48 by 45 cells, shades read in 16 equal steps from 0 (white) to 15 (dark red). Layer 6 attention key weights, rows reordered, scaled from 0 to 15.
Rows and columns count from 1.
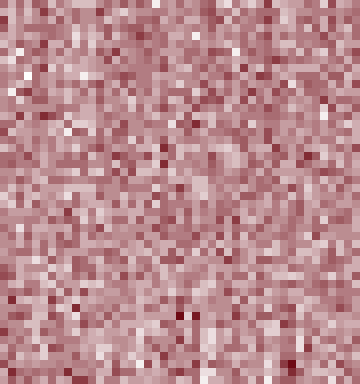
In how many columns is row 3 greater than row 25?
23
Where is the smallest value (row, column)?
10, 4
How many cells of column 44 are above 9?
4
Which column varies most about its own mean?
34
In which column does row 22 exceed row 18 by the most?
17
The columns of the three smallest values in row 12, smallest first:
2, 25, 9
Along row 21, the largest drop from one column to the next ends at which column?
22
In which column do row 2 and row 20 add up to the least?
30
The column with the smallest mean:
12
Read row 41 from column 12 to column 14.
8 9 5
